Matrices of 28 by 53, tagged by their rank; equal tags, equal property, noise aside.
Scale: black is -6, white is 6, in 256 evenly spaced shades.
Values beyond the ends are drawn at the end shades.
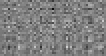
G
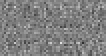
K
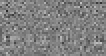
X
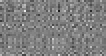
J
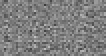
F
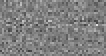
X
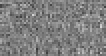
X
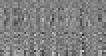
G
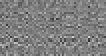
J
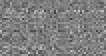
K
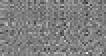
X
